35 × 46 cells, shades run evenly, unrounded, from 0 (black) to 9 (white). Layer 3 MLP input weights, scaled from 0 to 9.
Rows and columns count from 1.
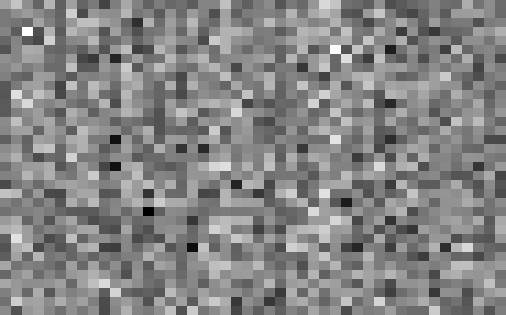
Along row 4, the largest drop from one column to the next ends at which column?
4
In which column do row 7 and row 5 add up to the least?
11
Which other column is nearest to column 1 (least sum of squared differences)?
45
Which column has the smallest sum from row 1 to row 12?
6
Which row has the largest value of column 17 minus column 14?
24
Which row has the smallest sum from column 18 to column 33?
28
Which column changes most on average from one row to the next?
36
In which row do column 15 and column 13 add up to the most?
23
